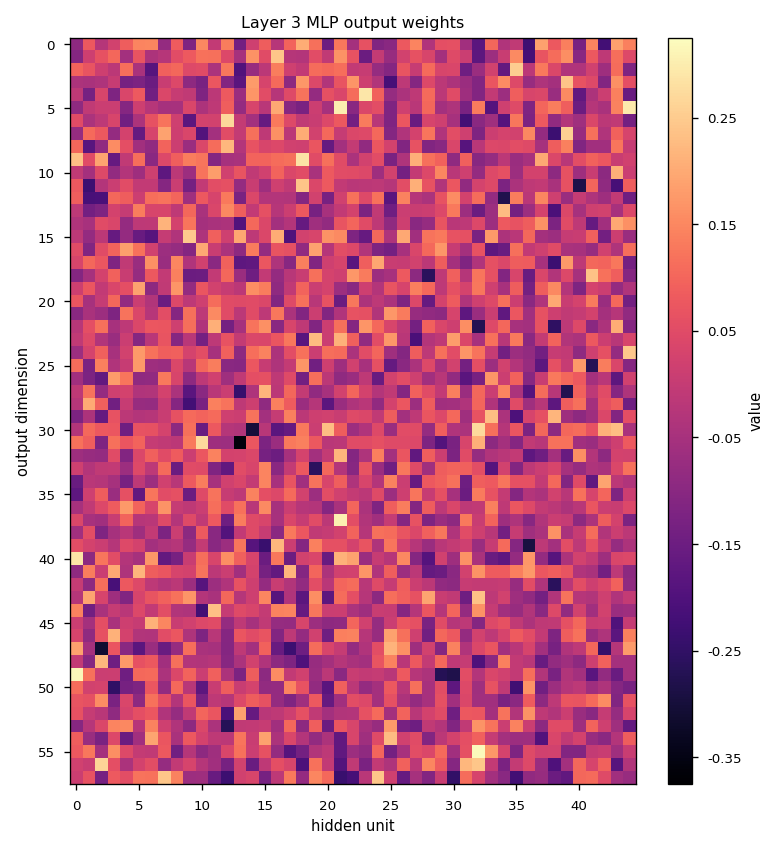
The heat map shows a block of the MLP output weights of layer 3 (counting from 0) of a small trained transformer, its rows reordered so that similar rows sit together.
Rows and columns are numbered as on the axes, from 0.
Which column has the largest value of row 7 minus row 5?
18
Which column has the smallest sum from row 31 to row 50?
37
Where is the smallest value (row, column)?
31, 13
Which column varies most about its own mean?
32
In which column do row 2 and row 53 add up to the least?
44
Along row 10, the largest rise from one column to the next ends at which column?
43
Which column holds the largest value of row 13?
34
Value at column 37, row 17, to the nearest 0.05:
-0.05
